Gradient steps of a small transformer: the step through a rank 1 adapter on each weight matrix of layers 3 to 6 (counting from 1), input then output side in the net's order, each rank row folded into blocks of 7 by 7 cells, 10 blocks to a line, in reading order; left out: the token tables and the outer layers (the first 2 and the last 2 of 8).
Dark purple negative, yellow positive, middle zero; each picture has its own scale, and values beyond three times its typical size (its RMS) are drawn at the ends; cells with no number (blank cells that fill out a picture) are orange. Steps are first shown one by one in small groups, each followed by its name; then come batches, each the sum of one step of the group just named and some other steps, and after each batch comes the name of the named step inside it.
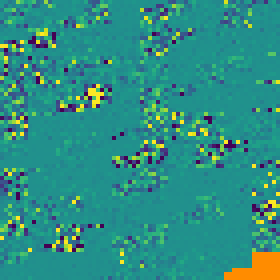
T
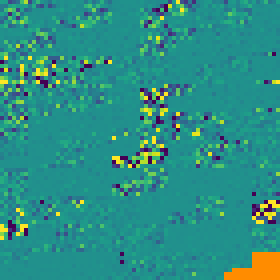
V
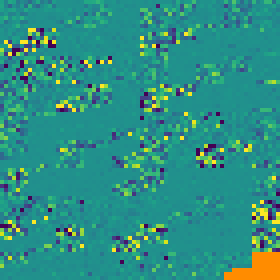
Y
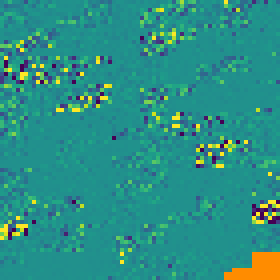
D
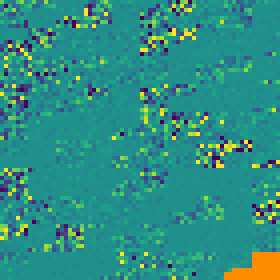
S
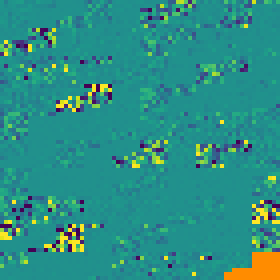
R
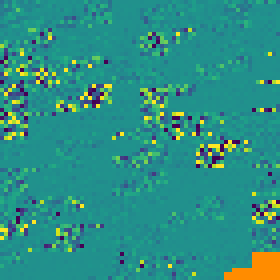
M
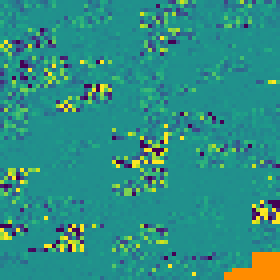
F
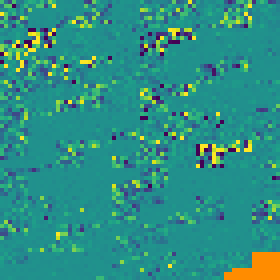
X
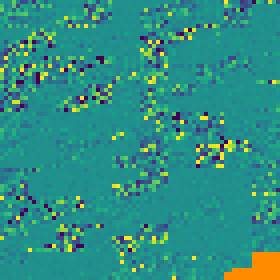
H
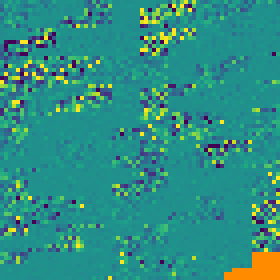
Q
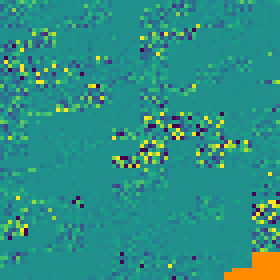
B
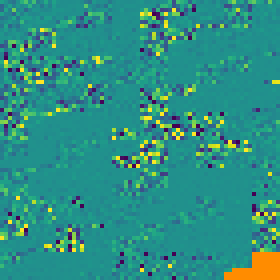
B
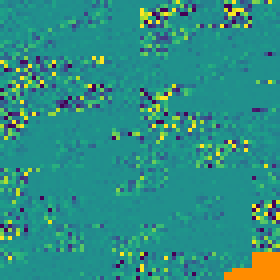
Y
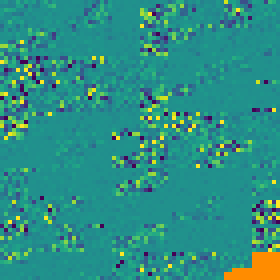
T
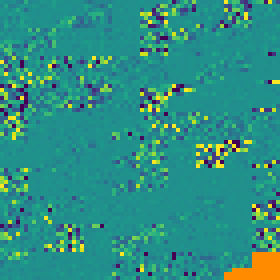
R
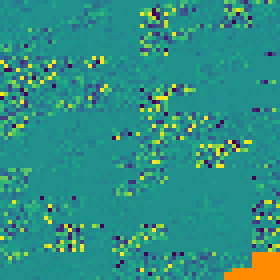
F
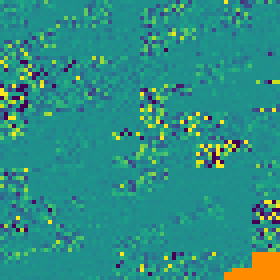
S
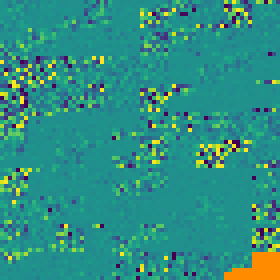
F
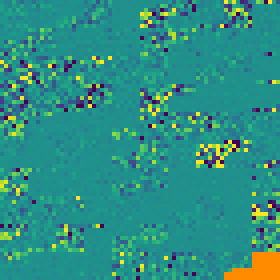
H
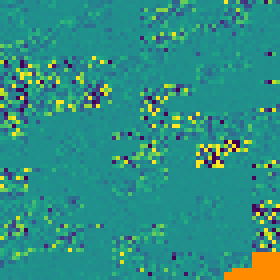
D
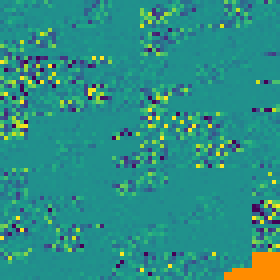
T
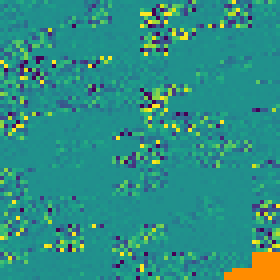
S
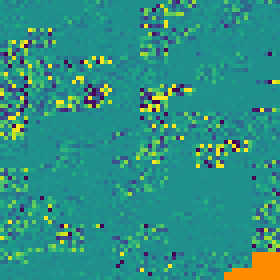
Y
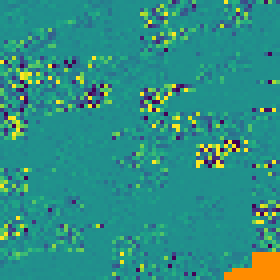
D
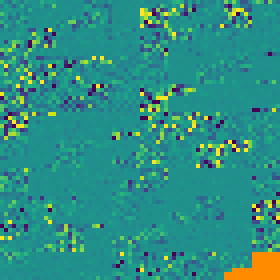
X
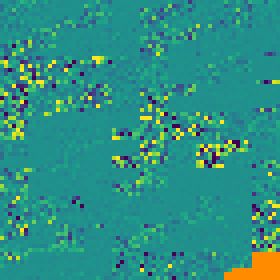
B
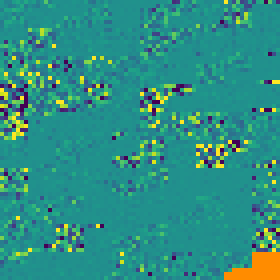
T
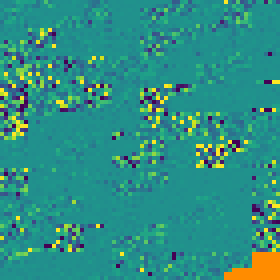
T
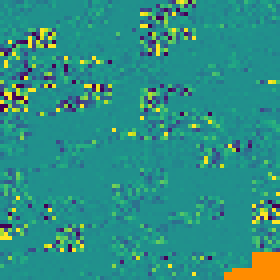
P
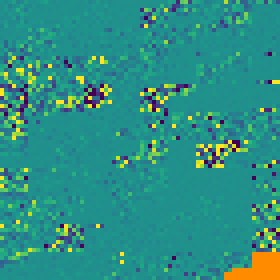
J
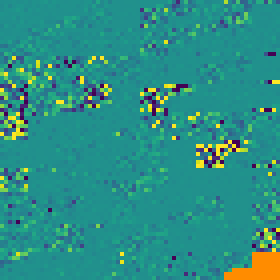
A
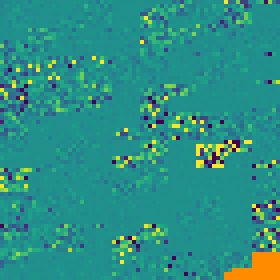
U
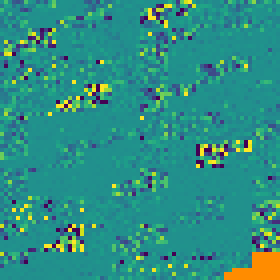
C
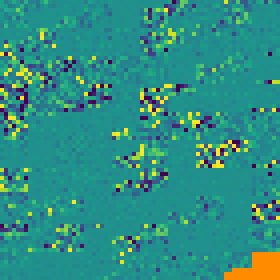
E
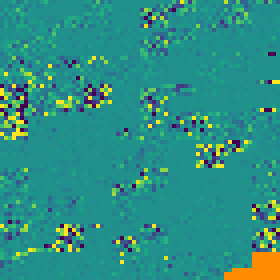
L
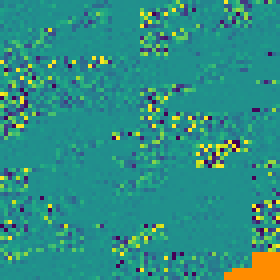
U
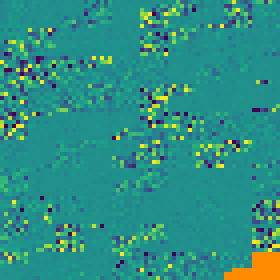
U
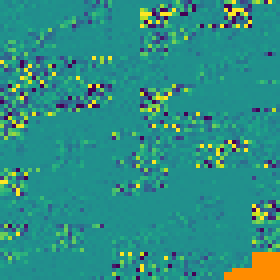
E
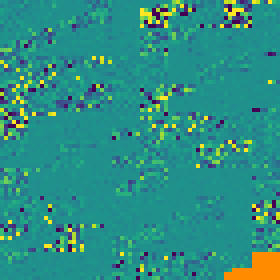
C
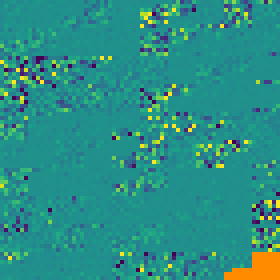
U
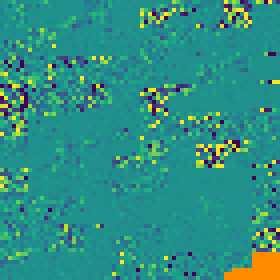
J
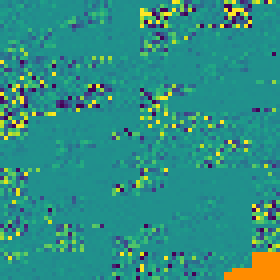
L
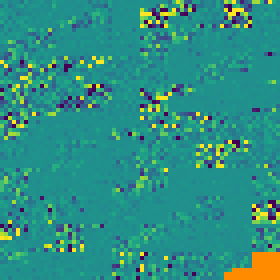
P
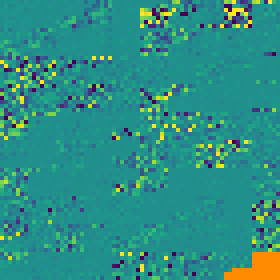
A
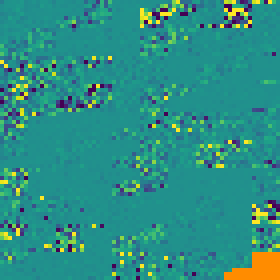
U
